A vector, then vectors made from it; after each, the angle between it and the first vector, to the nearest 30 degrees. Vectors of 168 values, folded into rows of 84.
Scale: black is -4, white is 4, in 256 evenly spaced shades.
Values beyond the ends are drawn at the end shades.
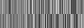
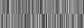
120 degrees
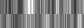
60 degrees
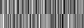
90 degrees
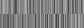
60 degrees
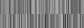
60 degrees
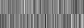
60 degrees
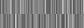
90 degrees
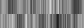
60 degrees
